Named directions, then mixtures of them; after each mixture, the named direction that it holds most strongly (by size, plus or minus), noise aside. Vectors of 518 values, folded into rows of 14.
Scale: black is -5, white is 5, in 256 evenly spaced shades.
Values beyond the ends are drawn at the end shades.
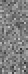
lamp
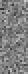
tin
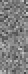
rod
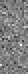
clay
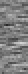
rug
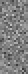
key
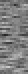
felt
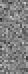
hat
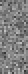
lamp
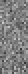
lamp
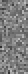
tin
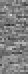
rug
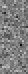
clay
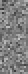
tin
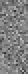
key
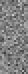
key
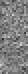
key
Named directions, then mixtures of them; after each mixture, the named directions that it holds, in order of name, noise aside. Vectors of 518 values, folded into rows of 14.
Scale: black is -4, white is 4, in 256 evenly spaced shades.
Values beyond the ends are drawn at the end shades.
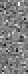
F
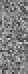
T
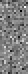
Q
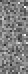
F, Q, T.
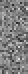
T.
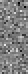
F, Q.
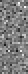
F, Q.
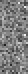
F, Q, T.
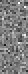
F, Q, T.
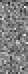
Q, T.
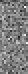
Q, T.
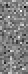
Q.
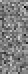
Q, T.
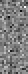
F, Q.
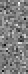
F, T.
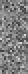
T.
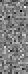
F, Q.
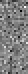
Q.
